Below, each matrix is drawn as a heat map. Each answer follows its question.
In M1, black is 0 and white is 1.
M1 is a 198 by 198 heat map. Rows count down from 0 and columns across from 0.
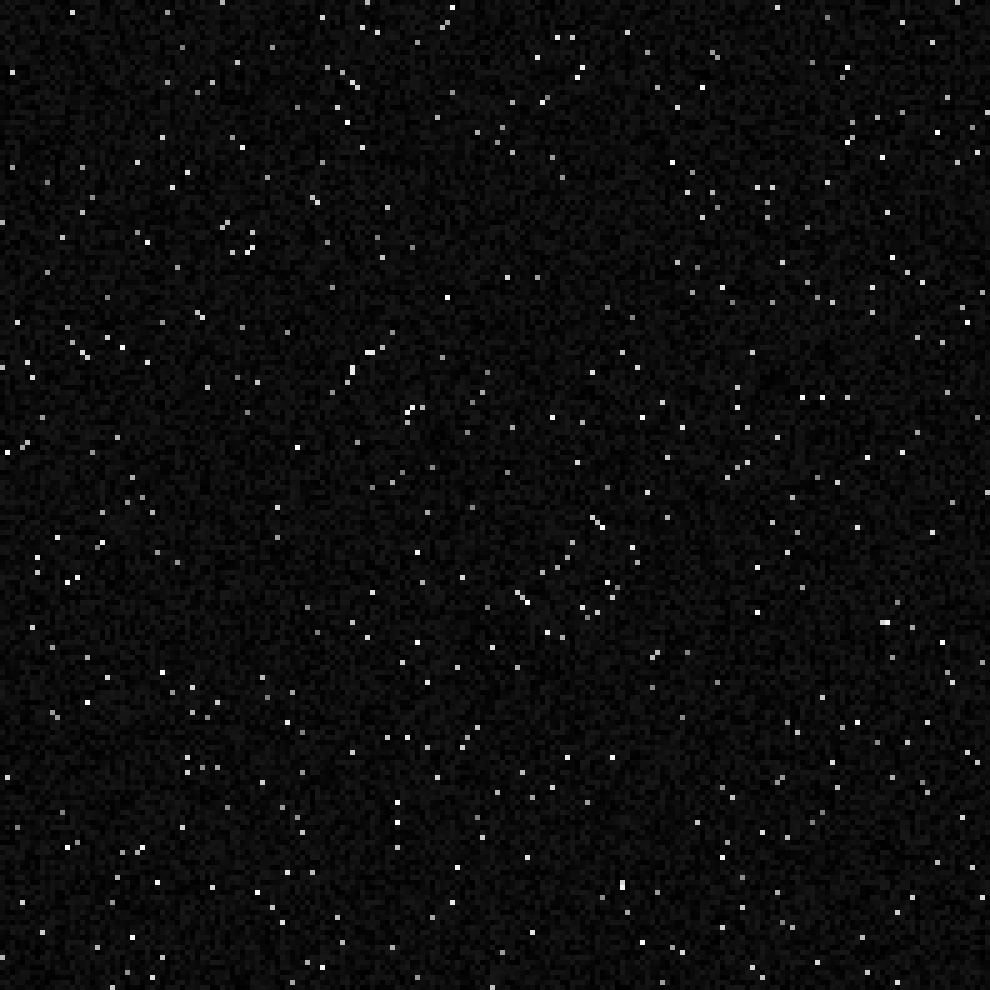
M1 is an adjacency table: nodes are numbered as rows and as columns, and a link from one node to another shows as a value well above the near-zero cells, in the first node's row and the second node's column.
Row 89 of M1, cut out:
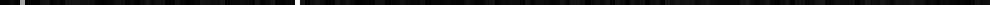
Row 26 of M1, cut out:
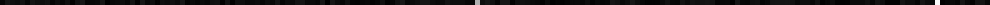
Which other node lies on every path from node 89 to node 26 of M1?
node 95
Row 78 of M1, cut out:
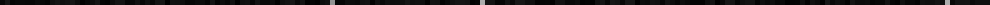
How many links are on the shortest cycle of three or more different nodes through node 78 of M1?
7
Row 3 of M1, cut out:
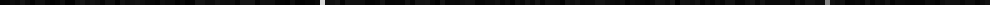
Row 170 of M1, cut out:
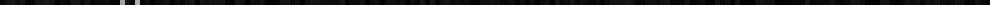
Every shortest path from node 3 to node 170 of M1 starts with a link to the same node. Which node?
node 64
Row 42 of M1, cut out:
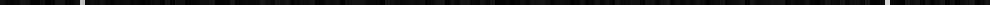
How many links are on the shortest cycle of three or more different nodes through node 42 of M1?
5
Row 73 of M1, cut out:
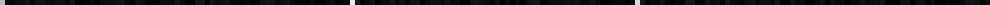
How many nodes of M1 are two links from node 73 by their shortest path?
7
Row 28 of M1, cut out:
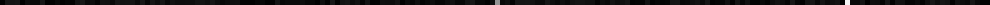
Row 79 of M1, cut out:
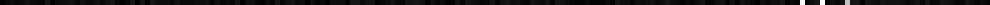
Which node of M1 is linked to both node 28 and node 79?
node 169
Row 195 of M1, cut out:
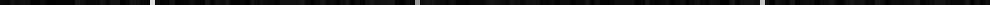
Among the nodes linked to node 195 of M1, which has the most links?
node 83
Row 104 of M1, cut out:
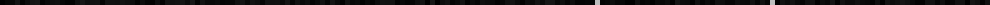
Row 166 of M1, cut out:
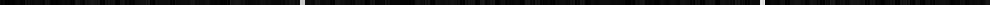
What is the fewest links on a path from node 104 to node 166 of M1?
3
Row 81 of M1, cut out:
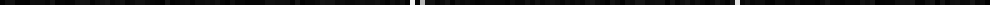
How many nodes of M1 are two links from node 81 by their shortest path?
4
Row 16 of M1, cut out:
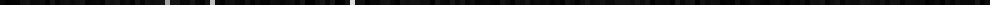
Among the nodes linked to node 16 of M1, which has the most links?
node 70
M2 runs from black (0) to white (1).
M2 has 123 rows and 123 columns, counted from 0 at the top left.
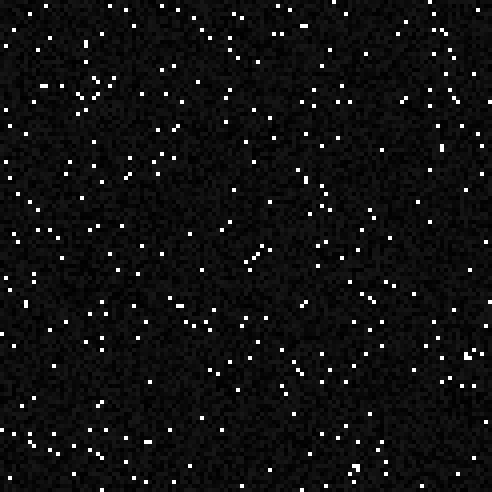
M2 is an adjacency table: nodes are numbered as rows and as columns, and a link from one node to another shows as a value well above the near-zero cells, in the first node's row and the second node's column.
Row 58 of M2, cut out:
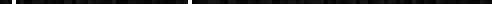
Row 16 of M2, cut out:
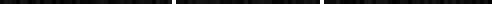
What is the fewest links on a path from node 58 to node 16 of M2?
4
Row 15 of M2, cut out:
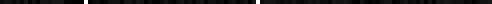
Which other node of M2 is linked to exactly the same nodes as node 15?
node 85
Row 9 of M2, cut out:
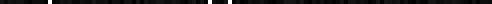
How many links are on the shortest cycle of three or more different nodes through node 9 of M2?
3
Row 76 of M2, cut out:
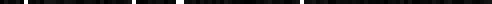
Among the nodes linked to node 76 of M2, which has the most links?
node 75
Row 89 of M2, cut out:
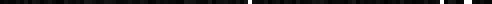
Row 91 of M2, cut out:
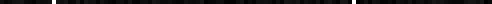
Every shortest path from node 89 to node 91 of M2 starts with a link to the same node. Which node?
node 116
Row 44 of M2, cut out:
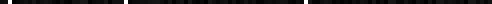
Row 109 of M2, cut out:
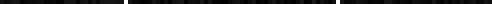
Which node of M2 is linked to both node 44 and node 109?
node 31
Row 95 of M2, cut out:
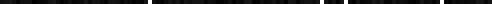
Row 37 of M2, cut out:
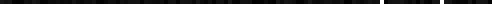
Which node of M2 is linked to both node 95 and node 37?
node 110
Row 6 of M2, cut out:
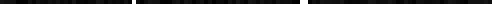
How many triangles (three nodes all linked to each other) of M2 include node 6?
2
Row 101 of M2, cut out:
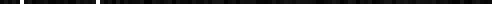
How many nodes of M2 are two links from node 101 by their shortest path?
4
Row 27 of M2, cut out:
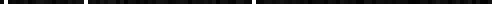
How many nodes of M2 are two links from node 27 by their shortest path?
7
